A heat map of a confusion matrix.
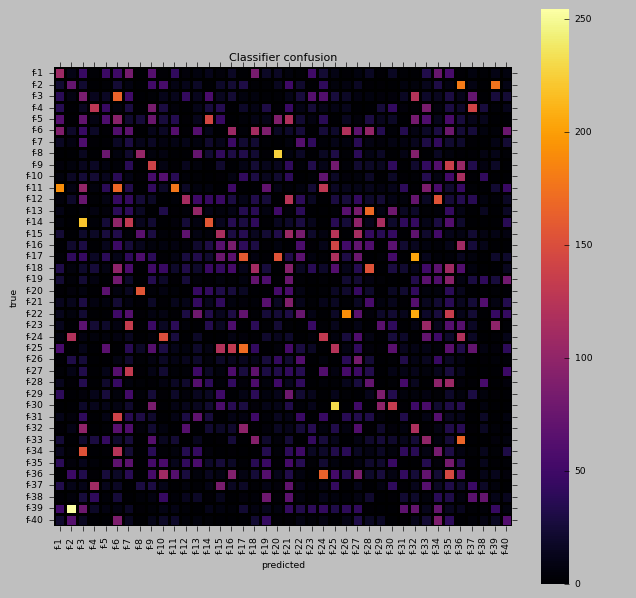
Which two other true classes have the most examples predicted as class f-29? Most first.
f-14, f-30
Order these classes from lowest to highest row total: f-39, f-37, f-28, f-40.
f-40, f-37, f-28, f-39
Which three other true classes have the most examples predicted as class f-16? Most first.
f-25, f-6, f-36
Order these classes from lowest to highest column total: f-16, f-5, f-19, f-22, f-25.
f-5, f-19, f-22, f-16, f-25
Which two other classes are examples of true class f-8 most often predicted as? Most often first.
f-20, f-32
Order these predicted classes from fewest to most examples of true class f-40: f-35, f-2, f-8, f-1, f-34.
f-8, f-1, f-35, f-2, f-34
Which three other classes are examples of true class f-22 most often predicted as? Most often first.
f-32, f-26, f-35
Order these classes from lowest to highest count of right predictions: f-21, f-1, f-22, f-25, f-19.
f-19, f-22, f-21, f-1, f-25
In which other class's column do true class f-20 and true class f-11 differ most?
f-1
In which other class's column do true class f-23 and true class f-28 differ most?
f-7
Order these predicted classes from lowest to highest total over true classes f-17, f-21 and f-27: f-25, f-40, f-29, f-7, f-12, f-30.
f-29, f-12, f-30, f-40, f-25, f-7
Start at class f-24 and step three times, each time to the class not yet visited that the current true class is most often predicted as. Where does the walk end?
f-35
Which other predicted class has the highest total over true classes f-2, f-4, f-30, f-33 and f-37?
f-36
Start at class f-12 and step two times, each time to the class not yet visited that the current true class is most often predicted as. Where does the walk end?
f-3
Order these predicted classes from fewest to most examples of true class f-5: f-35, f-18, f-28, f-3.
f-18, f-28, f-35, f-3
